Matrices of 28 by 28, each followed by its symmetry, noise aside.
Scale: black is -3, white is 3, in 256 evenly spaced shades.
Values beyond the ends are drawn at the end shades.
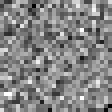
symmetric.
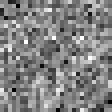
symmetric.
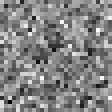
symmetric.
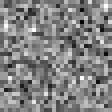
symmetric across the other diagonal.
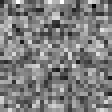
mirrored left to right.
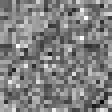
symmetric.
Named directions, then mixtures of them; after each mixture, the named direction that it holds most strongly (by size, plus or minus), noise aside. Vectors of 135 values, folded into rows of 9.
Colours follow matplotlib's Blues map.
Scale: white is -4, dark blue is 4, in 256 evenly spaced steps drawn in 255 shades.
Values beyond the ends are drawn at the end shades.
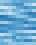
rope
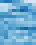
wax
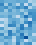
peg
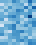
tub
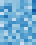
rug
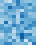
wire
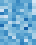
rug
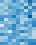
tub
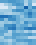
rope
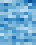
wax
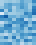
rug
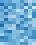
tub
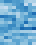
rope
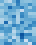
wire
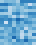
wire
